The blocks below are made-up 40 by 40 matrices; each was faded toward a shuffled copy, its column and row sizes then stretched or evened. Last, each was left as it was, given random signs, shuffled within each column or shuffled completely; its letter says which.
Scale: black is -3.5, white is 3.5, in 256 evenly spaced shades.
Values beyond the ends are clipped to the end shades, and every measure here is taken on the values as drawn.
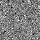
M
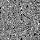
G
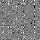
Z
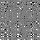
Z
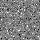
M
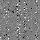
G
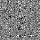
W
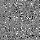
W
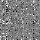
W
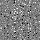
G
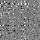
W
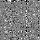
W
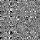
Z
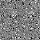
W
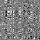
Z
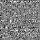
W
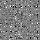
W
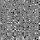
Z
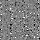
G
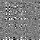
Z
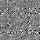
W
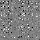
W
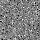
M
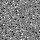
M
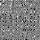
Z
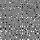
Z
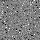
M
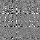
W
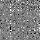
W
